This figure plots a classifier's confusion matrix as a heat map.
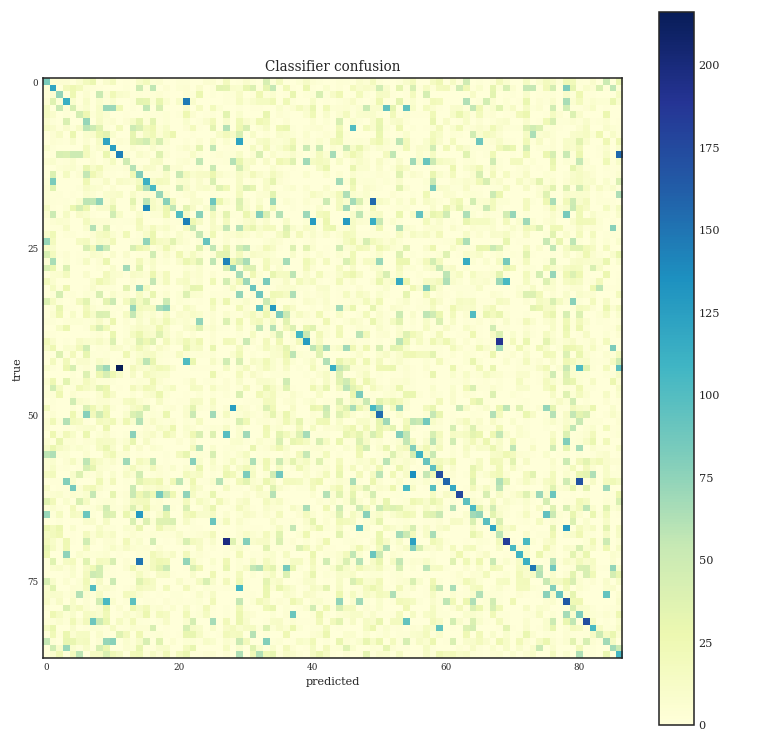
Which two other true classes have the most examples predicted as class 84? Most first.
77, 61
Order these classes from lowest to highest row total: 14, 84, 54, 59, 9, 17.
17, 14, 54, 9, 84, 59
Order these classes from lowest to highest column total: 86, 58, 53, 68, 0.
0, 86, 68, 53, 58
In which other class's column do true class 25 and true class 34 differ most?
32
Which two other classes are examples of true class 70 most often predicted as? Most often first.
55, 51
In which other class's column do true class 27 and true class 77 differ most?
63
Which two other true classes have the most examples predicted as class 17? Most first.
62, 34
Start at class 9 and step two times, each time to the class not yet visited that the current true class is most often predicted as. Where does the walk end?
76
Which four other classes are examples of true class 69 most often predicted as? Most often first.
27, 55, 72, 30
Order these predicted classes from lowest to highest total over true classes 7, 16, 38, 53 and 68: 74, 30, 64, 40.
40, 74, 64, 30
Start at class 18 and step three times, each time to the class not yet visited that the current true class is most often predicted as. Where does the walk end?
12
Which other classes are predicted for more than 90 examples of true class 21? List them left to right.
40, 45, 49
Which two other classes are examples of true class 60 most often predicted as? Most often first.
80, 3
